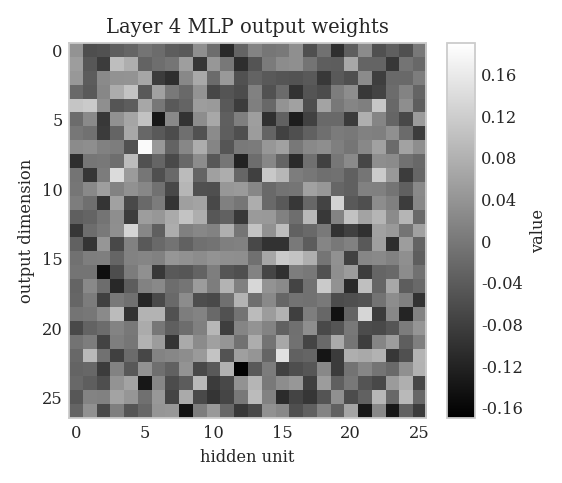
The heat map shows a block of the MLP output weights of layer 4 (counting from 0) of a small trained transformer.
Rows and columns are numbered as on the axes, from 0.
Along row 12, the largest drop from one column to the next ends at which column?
18
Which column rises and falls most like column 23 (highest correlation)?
13
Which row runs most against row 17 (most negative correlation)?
1
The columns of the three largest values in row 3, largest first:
4, 3, 6
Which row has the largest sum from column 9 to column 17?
15
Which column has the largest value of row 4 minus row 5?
16
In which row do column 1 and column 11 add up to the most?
17
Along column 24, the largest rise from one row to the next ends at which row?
12
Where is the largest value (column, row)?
5, 7
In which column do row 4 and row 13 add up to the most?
22
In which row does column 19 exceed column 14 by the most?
11
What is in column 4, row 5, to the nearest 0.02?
0.06
